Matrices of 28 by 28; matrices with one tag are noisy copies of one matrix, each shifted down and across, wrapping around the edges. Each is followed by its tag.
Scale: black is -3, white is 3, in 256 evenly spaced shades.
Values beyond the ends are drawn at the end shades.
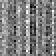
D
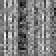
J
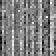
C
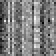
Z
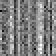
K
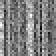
K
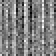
C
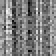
Z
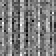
C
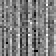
C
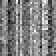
Z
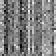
Z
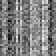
Z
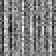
C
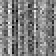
D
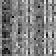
J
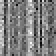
K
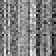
Z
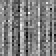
C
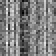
J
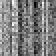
Z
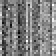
Z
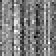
Z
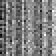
D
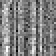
K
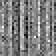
C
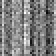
Z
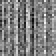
C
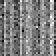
D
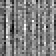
C
